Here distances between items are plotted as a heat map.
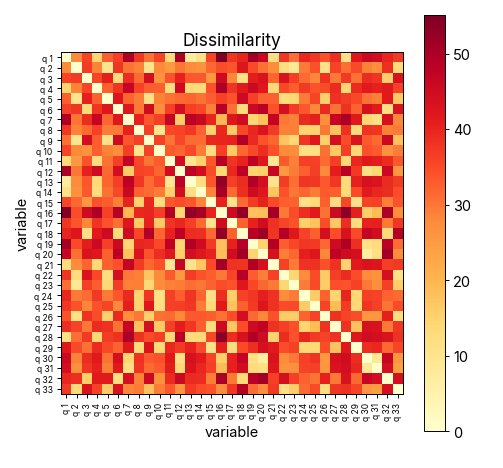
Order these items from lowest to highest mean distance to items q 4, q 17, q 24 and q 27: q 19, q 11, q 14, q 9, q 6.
q 14, q 11, q 6, q 9, q 19
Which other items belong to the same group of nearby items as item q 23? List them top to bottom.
q 2, q 5, q 9, q 22, q 26, q 33
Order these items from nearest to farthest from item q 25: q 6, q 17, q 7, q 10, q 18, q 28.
q 10, q 17, q 6, q 18, q 28, q 7
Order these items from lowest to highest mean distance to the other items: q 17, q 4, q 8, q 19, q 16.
q 8, q 17, q 4, q 19, q 16
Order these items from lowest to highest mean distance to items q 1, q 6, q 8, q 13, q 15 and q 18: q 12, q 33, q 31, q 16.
q 33, q 31, q 12, q 16
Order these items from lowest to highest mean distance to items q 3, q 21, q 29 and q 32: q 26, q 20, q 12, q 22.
q 26, q 22, q 12, q 20
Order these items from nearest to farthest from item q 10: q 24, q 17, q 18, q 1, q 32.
q 24, q 17, q 32, q 18, q 1
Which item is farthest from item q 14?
q 16
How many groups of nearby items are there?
5
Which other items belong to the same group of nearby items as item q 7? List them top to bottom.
q 12, q 16, q 19, q 20, q 30, q 31
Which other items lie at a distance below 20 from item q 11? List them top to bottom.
q 1, q 4, q 13, q 14, q 21, q 28
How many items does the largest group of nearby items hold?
8
